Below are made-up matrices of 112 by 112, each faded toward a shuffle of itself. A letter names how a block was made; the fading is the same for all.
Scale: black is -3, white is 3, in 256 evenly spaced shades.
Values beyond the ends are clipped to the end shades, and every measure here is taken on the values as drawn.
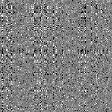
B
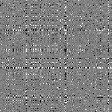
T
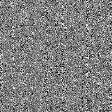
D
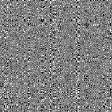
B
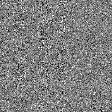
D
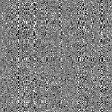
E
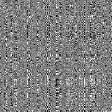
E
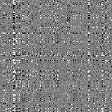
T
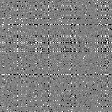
T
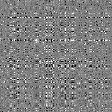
T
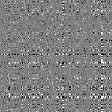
T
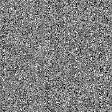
D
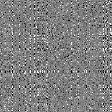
B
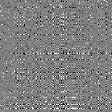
T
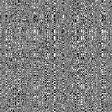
E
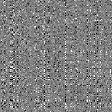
B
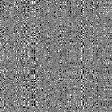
B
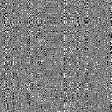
B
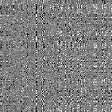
B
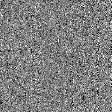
D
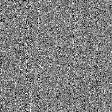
D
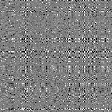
T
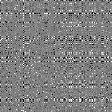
T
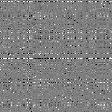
T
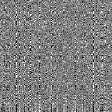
E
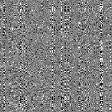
E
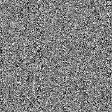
D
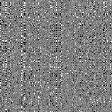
B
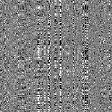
E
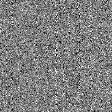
D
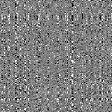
B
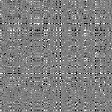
T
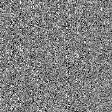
D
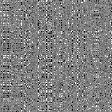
B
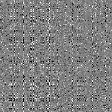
B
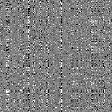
B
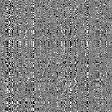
E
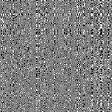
B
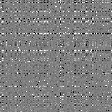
T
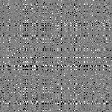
T
